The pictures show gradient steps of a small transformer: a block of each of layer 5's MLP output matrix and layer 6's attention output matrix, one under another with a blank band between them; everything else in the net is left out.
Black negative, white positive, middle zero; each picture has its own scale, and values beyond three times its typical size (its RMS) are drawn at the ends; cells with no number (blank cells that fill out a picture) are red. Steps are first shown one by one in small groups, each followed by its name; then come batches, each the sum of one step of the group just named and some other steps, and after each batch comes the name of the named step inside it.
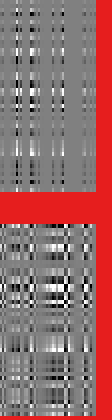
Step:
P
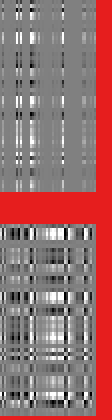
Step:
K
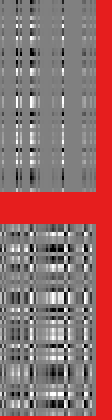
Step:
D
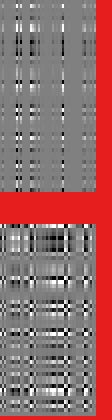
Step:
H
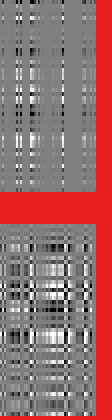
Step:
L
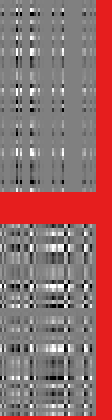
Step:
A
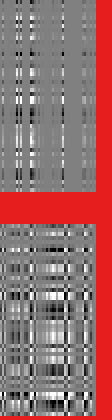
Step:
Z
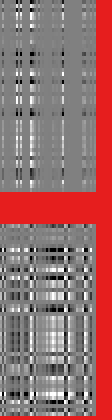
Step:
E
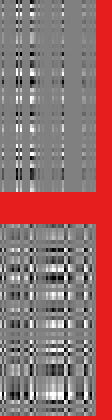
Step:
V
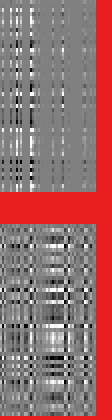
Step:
P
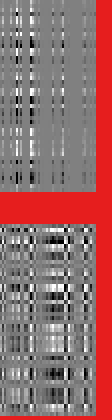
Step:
P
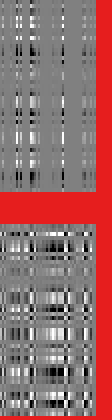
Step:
D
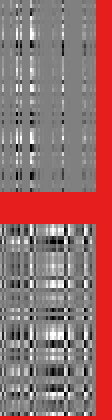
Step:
Z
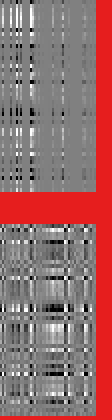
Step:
V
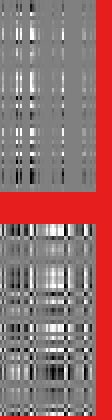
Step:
A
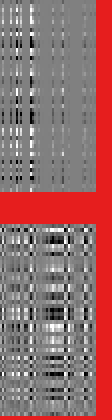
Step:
P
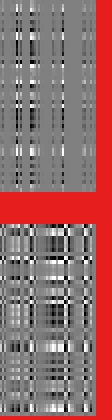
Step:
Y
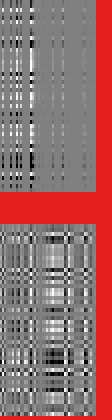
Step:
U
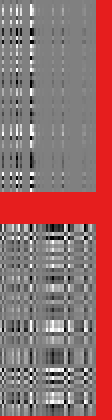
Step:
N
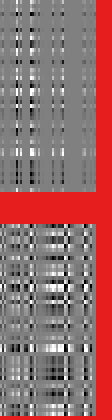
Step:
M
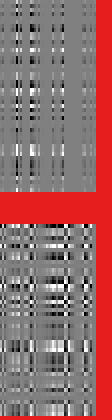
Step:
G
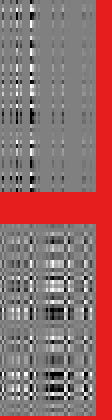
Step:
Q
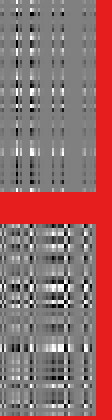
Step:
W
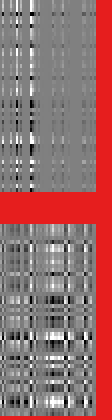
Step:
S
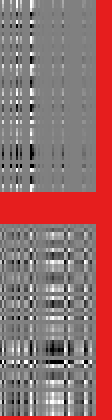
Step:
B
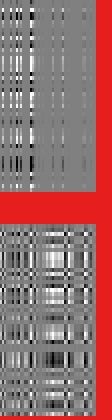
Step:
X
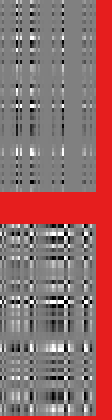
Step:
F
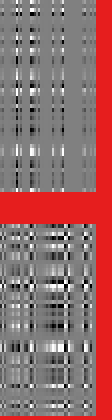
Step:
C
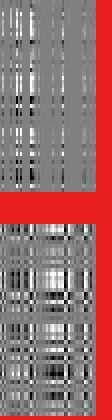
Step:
M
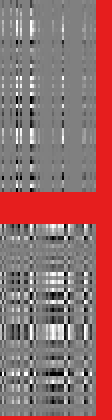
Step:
Q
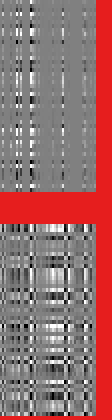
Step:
Y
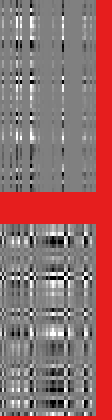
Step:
U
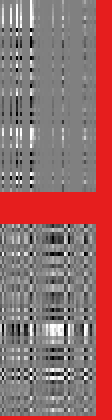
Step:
N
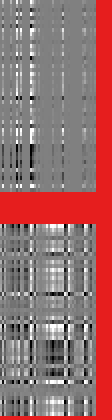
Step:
B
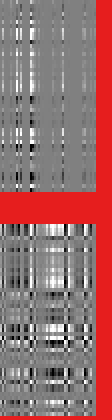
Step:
S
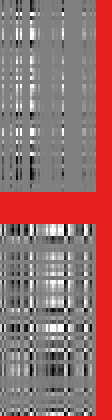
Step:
U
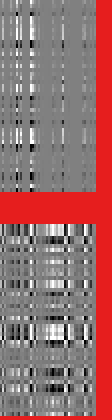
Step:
S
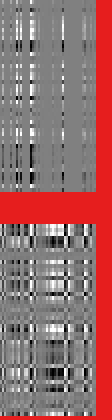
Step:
B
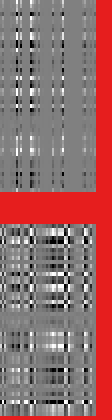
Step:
W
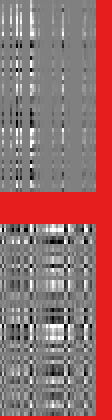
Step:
S
